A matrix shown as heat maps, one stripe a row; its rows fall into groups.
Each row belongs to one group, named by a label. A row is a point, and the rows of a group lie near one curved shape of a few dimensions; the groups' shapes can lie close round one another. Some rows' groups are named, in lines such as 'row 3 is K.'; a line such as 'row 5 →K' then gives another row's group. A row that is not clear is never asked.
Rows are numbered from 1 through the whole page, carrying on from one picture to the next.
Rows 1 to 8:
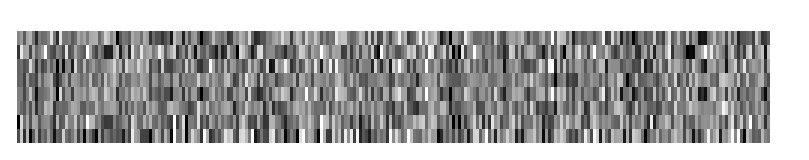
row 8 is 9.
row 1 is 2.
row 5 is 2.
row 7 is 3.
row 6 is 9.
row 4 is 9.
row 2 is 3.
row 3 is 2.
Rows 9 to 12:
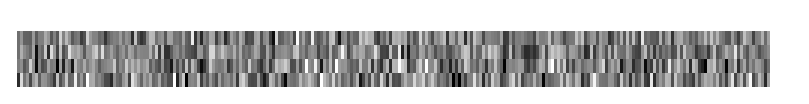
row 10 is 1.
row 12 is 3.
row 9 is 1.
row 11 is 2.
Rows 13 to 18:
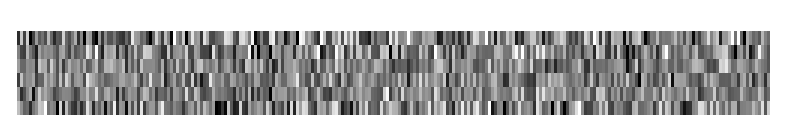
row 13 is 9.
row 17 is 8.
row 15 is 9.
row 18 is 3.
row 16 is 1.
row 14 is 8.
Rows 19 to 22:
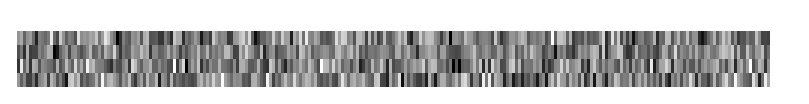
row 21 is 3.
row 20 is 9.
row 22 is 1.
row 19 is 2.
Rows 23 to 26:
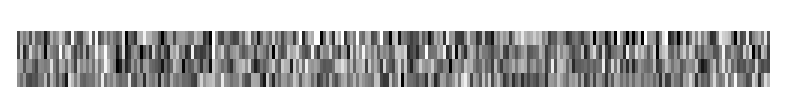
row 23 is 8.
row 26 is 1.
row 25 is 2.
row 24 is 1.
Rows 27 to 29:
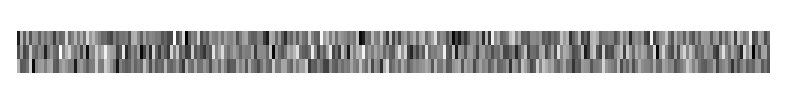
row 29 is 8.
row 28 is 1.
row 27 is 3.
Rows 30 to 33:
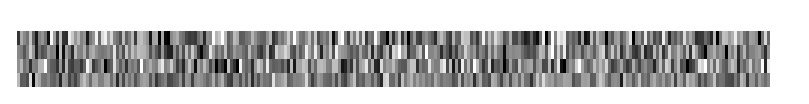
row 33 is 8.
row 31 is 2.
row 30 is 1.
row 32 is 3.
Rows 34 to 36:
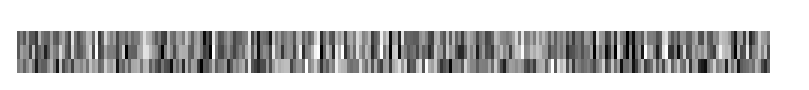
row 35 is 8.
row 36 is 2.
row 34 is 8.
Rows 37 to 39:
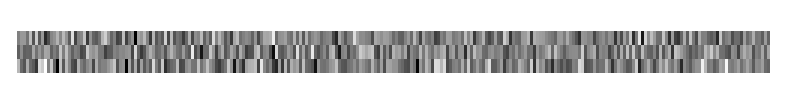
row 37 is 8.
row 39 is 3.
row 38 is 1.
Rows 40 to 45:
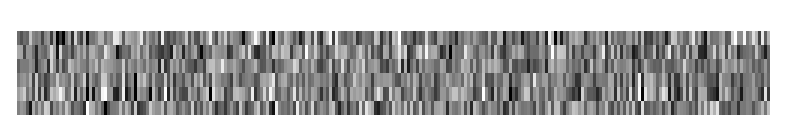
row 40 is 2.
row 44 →8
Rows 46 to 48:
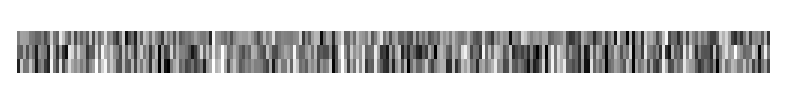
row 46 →8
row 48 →1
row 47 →1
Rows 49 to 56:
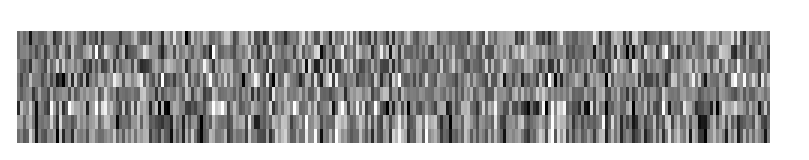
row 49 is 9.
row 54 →1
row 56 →2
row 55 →2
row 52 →2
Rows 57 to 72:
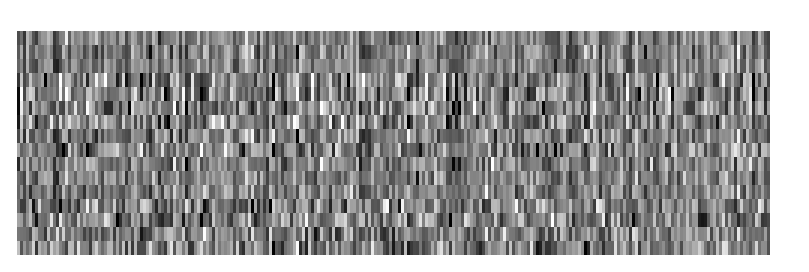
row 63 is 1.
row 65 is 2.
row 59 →9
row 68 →9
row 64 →9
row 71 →9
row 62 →3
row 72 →9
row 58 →9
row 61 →1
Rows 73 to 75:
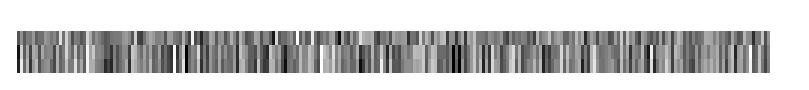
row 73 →1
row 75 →3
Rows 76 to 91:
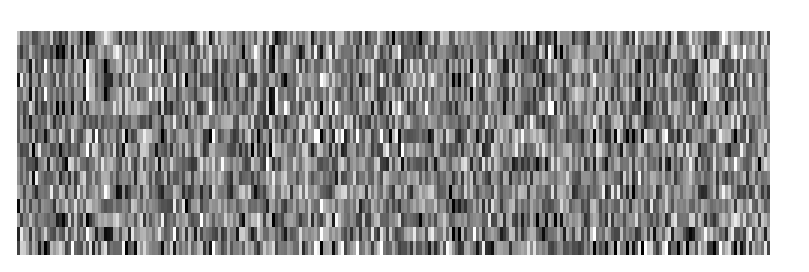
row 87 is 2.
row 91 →8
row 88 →3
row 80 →1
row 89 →2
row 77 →2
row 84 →8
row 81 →2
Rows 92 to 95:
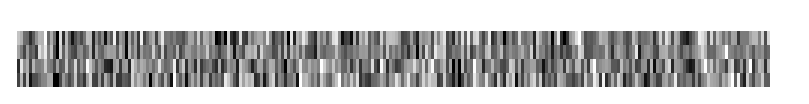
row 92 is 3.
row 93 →3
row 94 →3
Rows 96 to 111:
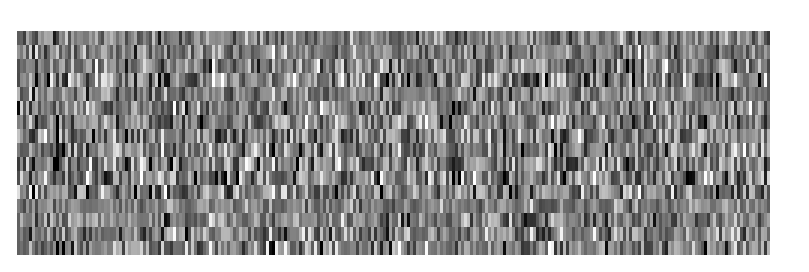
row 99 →1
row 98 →8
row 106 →3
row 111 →2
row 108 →9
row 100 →8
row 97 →8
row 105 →9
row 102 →2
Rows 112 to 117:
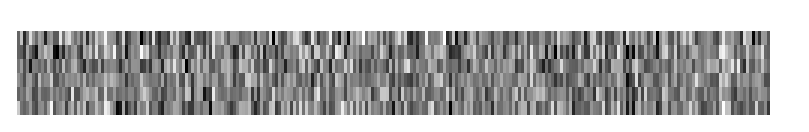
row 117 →2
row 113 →9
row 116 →8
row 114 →9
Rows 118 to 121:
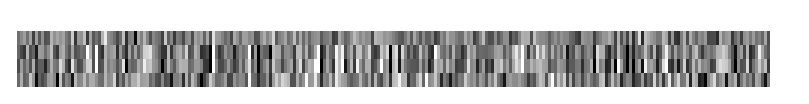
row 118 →8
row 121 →2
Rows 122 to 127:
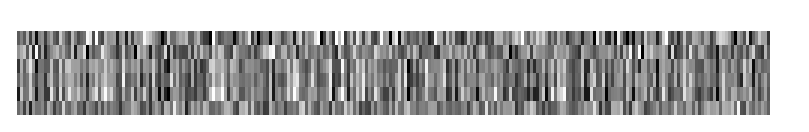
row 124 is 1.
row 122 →8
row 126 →1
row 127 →9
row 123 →8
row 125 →1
